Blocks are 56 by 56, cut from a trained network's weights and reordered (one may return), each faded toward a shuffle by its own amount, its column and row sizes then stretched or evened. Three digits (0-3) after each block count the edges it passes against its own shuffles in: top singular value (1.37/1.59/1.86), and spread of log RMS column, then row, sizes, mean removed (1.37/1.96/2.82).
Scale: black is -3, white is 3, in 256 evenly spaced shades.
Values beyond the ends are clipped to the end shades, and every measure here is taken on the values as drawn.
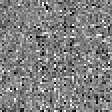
0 2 1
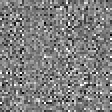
3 2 2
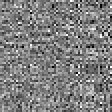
3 2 1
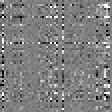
3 3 2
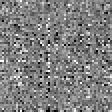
1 2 2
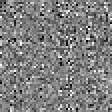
2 2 1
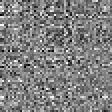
3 1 2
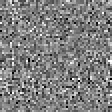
1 1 2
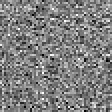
2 1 1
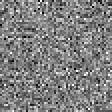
2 0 1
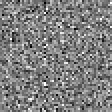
1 1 0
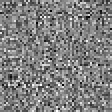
2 0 1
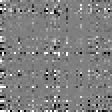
3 3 3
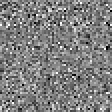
1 1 2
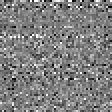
1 1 3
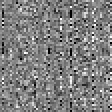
2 3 0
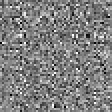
2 2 1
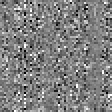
0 3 0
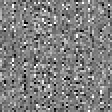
0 3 0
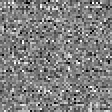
0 1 2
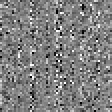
0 3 0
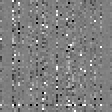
1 3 0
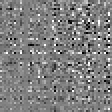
0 3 3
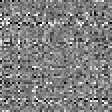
3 2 3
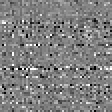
1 1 3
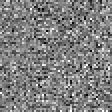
1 1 1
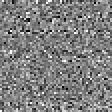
2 0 2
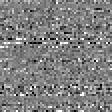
0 0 3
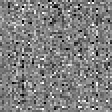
0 2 1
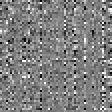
3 3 2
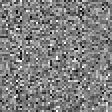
2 2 0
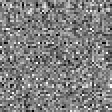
2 0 2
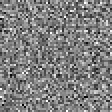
2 0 1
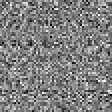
3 0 2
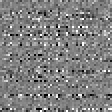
3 2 3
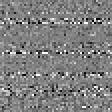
1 0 3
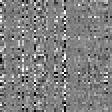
3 3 2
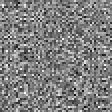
3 1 0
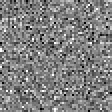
0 1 1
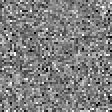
0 1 1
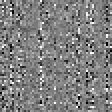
0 3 1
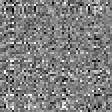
3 2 2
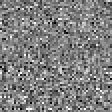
2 0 2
